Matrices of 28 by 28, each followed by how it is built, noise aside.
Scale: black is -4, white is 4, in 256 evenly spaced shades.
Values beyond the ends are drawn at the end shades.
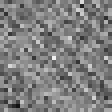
Toeplitz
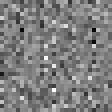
uneven columns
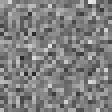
repeating rows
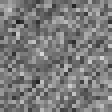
Hankel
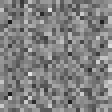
repeating rows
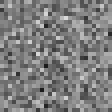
repeating rows
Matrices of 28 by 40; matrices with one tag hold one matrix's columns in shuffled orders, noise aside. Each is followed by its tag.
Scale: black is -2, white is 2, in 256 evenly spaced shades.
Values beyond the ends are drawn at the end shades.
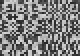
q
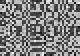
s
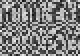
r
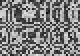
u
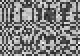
r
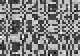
q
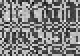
u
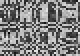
u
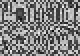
r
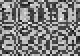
r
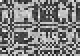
u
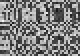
r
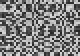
s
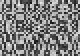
q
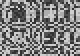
u
